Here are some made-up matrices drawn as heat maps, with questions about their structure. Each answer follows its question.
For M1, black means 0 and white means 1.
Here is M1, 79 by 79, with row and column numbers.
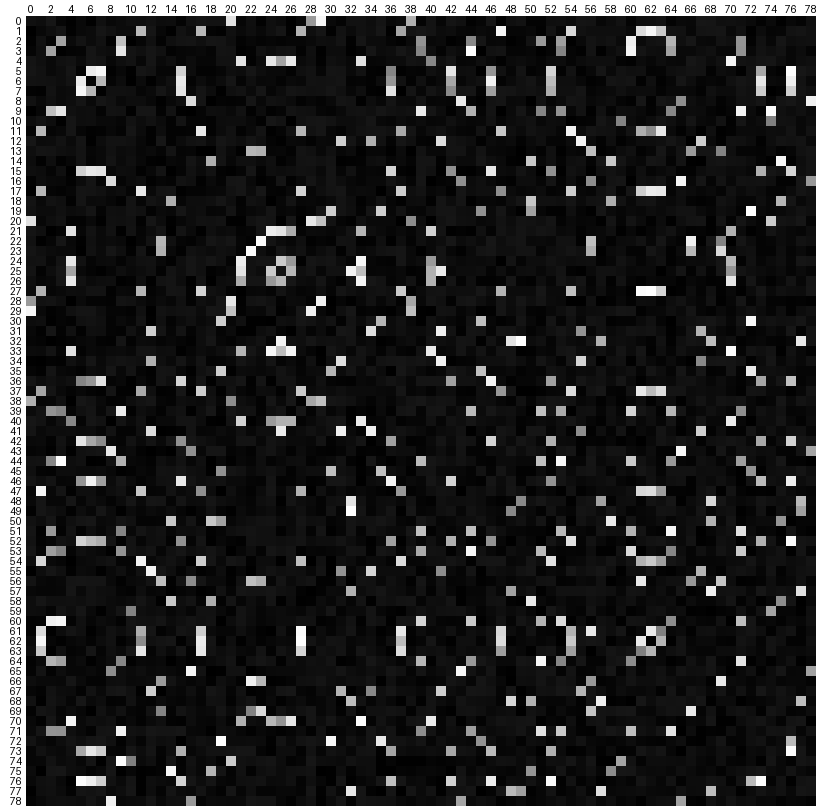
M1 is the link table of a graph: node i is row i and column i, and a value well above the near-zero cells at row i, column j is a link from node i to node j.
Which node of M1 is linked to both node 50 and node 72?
node 19
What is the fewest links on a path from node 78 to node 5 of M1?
6
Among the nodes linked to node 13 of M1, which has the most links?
node 56
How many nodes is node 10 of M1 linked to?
2
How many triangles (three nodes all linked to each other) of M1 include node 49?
3
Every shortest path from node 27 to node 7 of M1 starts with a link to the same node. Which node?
node 54
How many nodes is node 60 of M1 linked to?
8
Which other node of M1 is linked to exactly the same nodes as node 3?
node 51
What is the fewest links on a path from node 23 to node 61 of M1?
2
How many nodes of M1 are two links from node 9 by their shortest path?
4
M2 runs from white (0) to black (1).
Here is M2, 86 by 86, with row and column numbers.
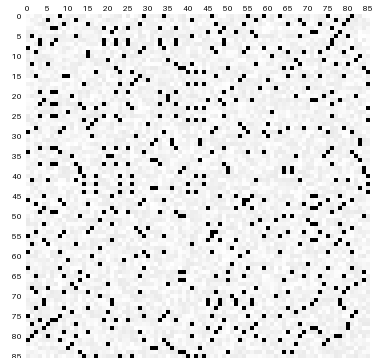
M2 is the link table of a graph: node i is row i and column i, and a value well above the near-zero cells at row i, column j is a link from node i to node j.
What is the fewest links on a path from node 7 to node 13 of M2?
2
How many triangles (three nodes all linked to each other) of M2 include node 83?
6
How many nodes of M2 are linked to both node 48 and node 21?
7
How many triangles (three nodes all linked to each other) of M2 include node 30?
6
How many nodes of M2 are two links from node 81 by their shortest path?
6
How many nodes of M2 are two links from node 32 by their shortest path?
1
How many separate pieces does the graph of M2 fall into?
4
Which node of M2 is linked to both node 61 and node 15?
node 10
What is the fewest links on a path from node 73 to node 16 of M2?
5
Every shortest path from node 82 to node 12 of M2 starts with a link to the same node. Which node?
node 35
